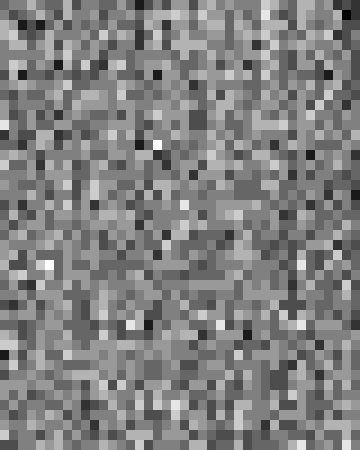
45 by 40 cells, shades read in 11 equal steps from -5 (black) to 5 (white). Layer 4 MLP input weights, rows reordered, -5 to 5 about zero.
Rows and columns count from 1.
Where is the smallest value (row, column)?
2, 39
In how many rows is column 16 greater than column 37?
17
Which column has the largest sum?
34
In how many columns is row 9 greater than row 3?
16
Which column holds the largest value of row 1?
30
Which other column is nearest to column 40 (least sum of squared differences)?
9
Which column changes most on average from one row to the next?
38
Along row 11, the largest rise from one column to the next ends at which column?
36
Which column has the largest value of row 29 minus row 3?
5
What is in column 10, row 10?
2
